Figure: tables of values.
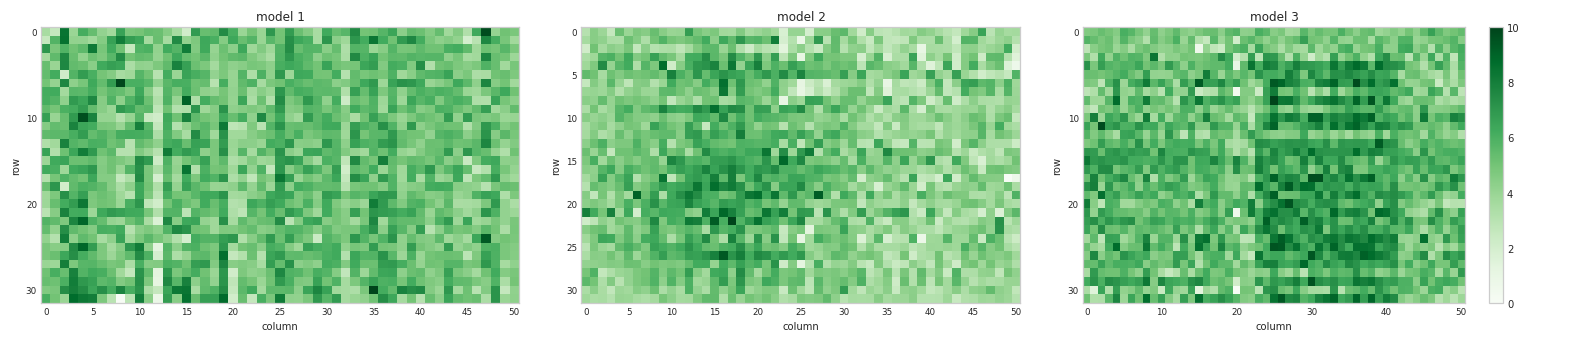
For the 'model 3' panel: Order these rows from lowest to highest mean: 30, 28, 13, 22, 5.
30, 28, 5, 13, 22
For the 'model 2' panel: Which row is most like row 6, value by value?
7
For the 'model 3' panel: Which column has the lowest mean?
20
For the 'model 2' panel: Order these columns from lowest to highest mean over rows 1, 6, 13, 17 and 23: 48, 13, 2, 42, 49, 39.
39, 49, 42, 48, 2, 13
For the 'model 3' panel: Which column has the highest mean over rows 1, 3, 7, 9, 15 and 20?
25
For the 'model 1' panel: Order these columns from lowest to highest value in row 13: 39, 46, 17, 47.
39, 46, 17, 47
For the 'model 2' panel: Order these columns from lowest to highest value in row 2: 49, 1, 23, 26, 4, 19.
23, 19, 26, 4, 1, 49
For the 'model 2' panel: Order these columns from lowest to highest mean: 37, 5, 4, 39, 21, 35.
39, 35, 37, 4, 5, 21
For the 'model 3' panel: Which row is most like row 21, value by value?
4
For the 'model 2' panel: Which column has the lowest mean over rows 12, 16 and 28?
42
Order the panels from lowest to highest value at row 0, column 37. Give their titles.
model 2, model 3, model 1
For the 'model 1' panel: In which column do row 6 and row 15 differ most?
8
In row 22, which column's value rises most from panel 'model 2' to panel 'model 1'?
35
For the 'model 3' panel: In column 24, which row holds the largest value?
22
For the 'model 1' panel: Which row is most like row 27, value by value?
13
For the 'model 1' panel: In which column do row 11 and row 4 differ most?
14
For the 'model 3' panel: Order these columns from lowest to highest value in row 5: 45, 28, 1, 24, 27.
45, 1, 24, 28, 27
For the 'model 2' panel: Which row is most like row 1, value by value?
27
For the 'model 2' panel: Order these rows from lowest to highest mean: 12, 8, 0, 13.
0, 8, 13, 12
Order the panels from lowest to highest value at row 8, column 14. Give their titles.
model 1, model 2, model 3
